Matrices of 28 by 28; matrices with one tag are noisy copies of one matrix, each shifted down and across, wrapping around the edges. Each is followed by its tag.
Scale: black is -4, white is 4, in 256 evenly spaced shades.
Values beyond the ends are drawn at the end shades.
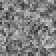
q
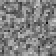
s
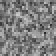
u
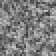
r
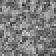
s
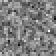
s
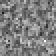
u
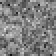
q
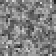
r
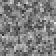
u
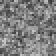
q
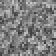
u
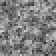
r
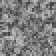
r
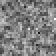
r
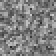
s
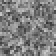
q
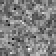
q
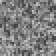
q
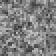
q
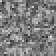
s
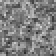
r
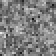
q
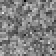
r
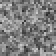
q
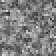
r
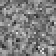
s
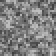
q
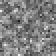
q
